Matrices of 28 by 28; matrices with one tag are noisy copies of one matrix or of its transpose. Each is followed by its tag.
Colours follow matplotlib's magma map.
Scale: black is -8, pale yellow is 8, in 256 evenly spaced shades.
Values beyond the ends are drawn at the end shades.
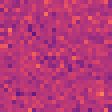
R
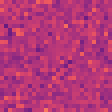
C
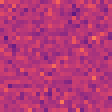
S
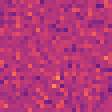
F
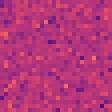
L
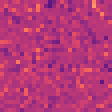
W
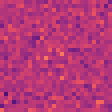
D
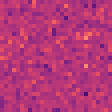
L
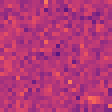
R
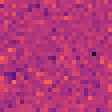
S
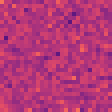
S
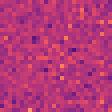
D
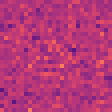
D
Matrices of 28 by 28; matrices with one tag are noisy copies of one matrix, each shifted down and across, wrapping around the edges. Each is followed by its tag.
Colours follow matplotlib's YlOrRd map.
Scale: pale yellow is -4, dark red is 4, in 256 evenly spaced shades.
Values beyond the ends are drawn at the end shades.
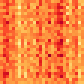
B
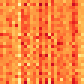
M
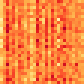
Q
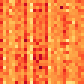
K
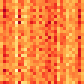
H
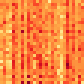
Q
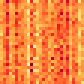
H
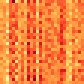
M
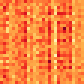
K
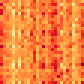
B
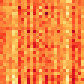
Q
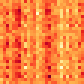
B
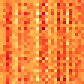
M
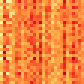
H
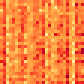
K
